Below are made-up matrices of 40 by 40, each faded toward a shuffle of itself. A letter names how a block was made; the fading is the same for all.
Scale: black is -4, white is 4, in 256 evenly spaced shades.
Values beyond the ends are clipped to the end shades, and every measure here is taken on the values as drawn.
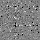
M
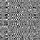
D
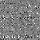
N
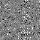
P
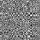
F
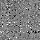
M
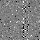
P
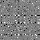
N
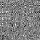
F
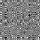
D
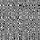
D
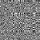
D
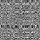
D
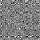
F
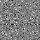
M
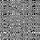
D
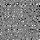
N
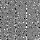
P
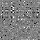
N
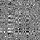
D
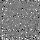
M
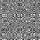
D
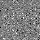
M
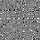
N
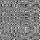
D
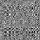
F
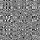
D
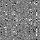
P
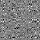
N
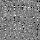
P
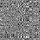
F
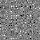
P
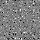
M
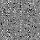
P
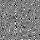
P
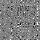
P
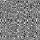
F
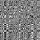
D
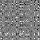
D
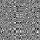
D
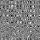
D
